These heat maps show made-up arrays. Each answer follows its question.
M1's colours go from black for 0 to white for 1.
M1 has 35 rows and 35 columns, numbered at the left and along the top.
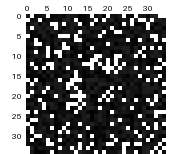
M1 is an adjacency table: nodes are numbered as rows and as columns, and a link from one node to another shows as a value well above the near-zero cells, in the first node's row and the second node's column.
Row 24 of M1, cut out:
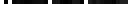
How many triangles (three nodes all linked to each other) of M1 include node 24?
6
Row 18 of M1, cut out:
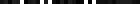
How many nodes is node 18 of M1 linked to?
5
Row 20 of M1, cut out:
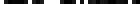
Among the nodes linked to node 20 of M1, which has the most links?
node 13
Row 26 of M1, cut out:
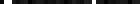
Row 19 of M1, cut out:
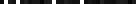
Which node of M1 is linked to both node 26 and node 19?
node 1
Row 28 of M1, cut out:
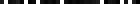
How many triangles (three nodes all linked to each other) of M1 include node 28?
3
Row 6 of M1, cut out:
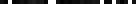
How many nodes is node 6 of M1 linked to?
7
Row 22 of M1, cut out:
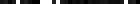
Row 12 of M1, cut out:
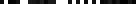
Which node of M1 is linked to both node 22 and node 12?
node 14
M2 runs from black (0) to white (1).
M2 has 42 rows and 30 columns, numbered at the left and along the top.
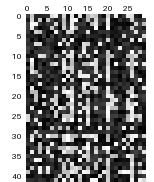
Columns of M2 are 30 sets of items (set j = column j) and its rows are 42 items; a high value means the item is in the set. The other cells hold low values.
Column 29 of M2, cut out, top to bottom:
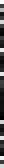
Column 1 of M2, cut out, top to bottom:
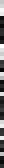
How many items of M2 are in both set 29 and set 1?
6
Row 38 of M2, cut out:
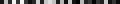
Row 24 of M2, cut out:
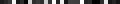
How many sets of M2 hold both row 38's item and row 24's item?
6
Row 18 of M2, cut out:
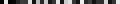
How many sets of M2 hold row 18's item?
10
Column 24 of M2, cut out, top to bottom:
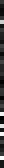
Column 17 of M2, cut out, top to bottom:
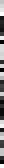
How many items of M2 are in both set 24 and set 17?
2
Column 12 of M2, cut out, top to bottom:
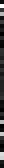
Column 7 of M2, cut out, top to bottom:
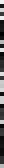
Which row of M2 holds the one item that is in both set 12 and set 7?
30
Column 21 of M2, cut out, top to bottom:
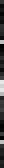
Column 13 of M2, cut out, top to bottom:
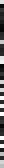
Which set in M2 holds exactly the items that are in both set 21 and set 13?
4
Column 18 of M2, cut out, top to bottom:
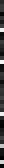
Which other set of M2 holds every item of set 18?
10
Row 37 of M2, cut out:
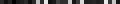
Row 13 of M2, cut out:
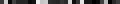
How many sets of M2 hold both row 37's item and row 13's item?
5
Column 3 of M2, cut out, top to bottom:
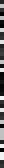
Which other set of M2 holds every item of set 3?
15
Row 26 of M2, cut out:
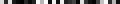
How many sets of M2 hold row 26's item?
11
